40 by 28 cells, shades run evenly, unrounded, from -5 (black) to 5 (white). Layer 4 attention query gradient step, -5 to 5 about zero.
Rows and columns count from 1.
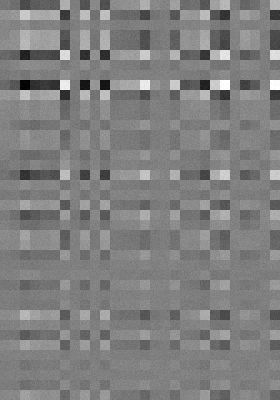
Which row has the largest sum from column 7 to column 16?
9
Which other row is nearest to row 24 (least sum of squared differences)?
25
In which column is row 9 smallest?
3
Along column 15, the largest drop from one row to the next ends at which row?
10
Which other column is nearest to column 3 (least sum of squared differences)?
11
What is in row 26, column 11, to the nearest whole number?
-1
